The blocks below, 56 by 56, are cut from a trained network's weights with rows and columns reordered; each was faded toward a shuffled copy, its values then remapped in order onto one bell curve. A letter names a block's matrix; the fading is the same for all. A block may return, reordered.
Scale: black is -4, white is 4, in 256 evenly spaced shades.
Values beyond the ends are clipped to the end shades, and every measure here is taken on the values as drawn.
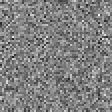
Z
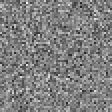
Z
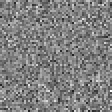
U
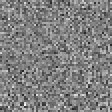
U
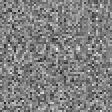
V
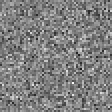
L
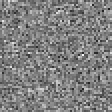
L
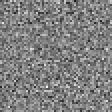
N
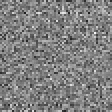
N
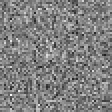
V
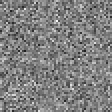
Z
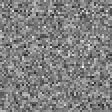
N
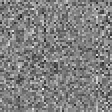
V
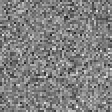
L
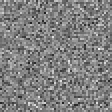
U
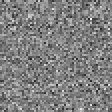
U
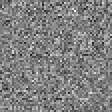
U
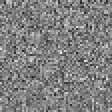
U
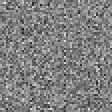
V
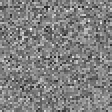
N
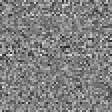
N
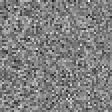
Z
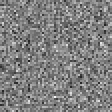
V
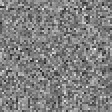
U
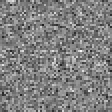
U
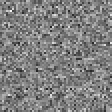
N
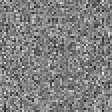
V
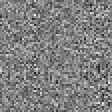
V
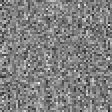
V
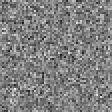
Z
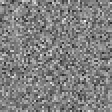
L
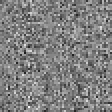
V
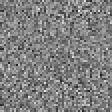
L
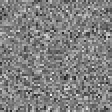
U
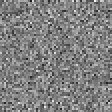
U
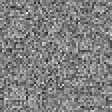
L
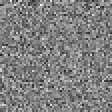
N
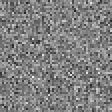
Z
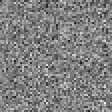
V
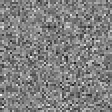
L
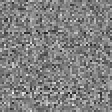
N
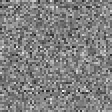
N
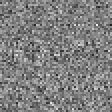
N
